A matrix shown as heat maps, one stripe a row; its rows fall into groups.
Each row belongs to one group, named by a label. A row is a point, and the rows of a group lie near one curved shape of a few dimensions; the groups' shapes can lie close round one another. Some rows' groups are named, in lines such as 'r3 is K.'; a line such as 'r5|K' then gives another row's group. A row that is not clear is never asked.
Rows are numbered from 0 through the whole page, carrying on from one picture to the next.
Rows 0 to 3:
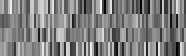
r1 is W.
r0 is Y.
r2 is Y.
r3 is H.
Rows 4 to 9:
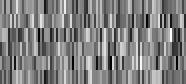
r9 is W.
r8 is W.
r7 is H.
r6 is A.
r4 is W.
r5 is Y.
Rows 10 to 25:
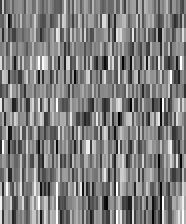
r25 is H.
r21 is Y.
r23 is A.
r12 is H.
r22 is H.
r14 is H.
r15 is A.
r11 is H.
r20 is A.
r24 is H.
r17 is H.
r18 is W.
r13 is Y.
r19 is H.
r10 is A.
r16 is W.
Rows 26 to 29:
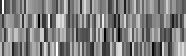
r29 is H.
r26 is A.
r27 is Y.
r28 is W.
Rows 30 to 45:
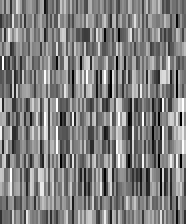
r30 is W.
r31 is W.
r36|W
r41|Y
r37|H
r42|Y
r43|Y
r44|W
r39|H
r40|H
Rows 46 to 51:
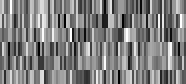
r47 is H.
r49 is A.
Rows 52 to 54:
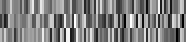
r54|H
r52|Y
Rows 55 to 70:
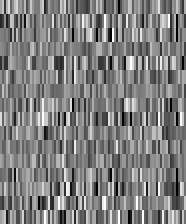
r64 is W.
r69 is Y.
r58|Y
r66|Y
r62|W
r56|W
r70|Y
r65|A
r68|H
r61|A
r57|W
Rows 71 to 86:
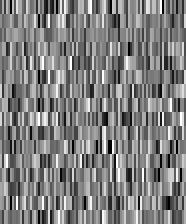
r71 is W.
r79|H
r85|W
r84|A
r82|A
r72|Y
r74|Y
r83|Y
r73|W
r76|Y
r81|W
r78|A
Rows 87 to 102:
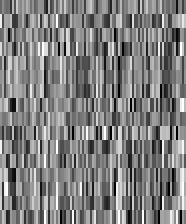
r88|H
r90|H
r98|Y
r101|H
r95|Y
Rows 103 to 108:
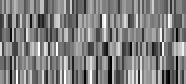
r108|W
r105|W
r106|H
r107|W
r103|W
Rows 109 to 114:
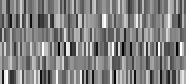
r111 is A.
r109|Y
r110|Y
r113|Y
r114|A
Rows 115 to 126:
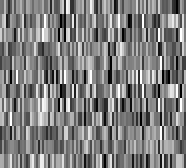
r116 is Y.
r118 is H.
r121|Y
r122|H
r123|Y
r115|H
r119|W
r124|W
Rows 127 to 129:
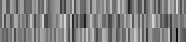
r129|W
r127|Y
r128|W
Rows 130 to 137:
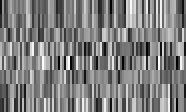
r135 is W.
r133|Y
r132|Y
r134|H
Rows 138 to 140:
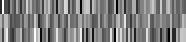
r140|A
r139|A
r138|A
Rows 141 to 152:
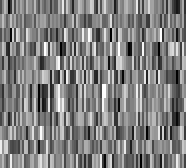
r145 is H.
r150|Y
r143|W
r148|Y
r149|H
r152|Y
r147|Y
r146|H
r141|H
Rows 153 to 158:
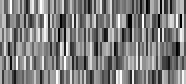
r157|W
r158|H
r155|H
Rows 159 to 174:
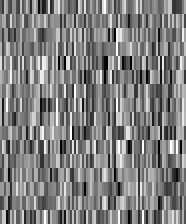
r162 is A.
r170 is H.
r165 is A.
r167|H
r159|Y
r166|A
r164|Y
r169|Y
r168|W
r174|Y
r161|H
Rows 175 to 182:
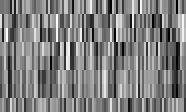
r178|H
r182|Y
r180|H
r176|H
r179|H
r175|W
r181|H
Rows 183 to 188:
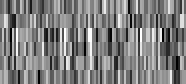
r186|W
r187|H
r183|Y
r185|W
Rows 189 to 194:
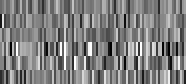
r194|W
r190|A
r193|A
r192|W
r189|Y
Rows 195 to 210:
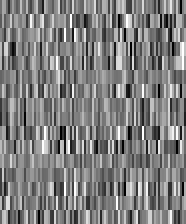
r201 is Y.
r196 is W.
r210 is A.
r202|W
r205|H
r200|Y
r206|Y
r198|A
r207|A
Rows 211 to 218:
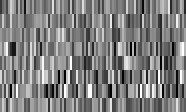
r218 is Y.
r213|Y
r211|W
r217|W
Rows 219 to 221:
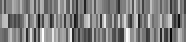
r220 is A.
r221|W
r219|W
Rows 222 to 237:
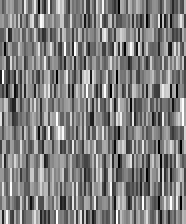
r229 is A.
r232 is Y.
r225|A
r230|H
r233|W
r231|Y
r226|Y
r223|Y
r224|H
